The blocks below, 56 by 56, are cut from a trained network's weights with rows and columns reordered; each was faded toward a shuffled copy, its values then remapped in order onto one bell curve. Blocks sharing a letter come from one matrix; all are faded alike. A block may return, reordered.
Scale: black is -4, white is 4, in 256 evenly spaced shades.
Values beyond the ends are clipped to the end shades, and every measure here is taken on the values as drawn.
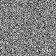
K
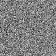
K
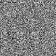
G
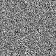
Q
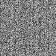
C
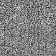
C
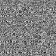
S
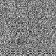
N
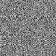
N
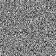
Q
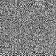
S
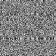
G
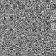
G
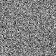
Q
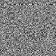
S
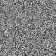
Q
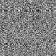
G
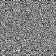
G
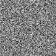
Q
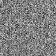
C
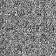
C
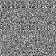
G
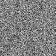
Q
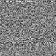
S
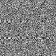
N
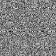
S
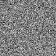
Q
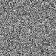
K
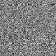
S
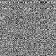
G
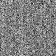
C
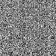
C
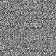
N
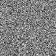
K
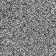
Q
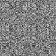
N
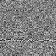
S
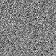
Q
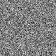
K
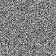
K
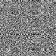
G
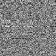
S
